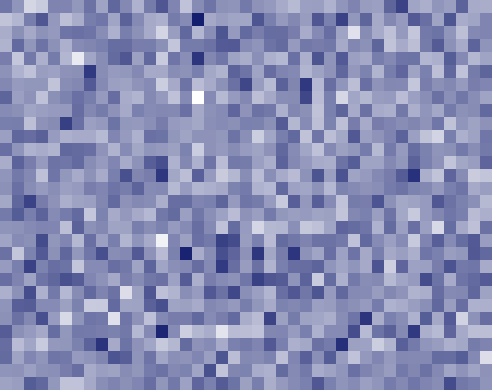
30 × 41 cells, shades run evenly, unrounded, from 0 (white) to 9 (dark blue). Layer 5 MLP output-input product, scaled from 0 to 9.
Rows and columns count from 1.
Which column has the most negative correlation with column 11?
20
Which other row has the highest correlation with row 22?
10
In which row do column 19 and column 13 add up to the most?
21
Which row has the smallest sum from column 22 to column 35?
8
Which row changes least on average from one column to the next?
15
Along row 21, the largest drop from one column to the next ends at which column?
33
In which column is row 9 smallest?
27
